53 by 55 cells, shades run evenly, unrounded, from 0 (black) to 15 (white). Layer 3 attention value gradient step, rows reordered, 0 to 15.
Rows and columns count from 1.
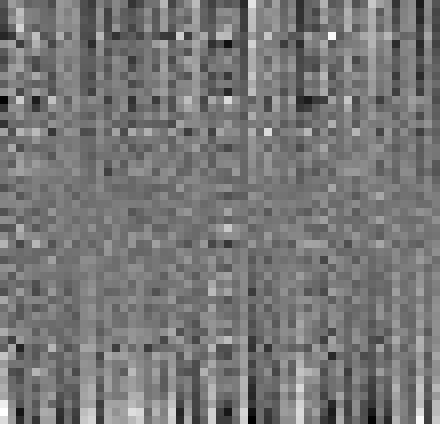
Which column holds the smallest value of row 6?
29
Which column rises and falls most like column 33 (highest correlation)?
25
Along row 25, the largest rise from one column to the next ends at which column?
32
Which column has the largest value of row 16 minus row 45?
42
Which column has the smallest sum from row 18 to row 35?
27
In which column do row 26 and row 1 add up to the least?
53
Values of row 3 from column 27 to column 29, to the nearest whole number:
5 7 7
